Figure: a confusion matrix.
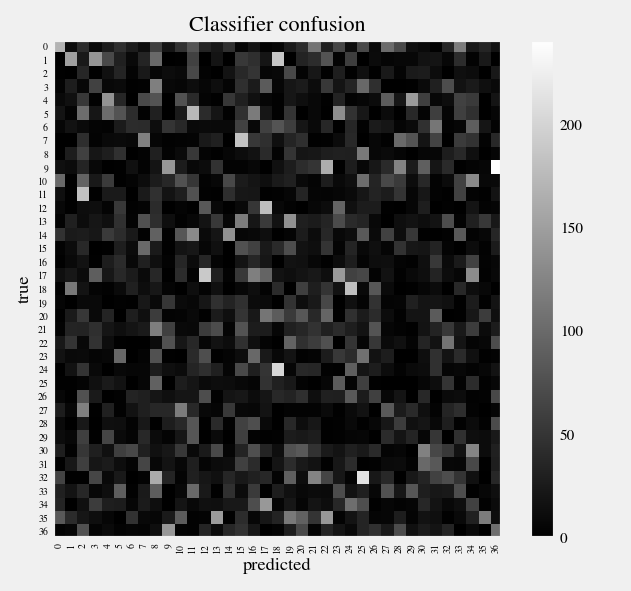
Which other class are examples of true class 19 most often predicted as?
22
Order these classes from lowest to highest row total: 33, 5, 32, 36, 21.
36, 33, 21, 5, 32
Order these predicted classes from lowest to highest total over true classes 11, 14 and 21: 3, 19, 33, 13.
19, 3, 13, 33
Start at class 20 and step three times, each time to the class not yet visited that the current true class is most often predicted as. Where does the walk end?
23
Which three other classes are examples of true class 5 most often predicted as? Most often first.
11, 23, 16
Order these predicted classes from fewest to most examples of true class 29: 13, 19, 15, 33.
13, 19, 33, 15
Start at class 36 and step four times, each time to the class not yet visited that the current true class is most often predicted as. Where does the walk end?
25
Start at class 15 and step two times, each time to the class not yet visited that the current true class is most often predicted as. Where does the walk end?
28
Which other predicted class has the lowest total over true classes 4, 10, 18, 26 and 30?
35
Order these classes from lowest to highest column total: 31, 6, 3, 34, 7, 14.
6, 14, 3, 7, 31, 34
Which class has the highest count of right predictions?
0
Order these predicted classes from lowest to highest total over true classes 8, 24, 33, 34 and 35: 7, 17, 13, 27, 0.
7, 27, 0, 13, 17
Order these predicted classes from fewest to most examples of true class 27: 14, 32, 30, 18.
18, 30, 32, 14
